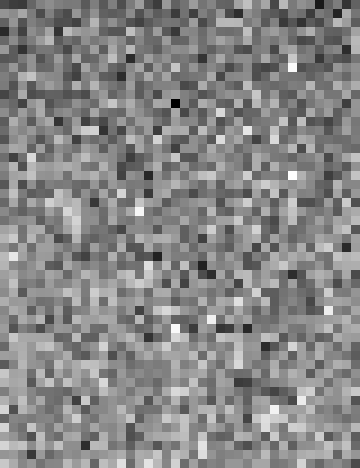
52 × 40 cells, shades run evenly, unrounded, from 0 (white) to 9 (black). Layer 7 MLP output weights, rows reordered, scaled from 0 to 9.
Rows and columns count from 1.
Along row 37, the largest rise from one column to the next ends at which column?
21
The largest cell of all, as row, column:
12, 20
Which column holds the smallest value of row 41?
27
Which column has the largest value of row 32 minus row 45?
34
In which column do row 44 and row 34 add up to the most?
31
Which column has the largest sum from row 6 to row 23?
37
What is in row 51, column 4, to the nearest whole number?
7
